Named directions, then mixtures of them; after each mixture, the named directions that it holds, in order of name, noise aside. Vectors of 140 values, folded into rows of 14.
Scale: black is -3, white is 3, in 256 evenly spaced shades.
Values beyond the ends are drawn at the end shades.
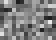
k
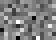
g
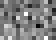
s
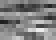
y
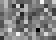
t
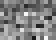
g, s, y.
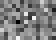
g, s, t.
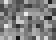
g, k, s.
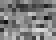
g, y.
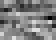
k, y.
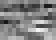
y.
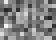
k, s.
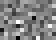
g.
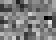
g, k, y.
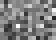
g, s, t.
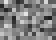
k, s.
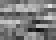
y.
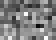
s, y.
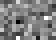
g, k.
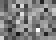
t.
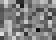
k, t.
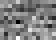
g, y.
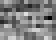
k, s, y.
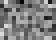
k, s.
